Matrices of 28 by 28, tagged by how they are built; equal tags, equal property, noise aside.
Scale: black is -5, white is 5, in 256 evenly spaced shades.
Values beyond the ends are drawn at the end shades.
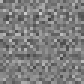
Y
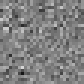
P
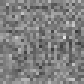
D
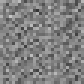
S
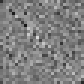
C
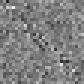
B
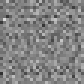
Y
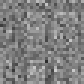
D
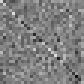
C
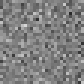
P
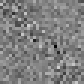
B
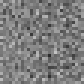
S
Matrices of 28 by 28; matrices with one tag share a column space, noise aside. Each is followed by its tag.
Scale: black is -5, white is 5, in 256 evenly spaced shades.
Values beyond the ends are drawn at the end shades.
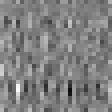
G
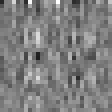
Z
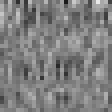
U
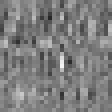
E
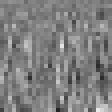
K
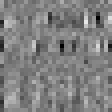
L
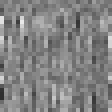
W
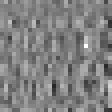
G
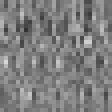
E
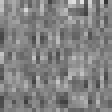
Z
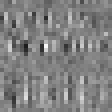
L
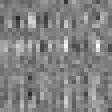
L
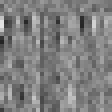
W
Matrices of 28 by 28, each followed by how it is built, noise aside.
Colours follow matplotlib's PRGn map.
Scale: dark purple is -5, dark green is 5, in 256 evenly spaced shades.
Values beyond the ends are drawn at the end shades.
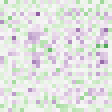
blocks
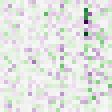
uneven columns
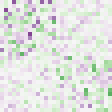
block diagonal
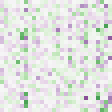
uneven columns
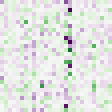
uneven columns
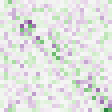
banded
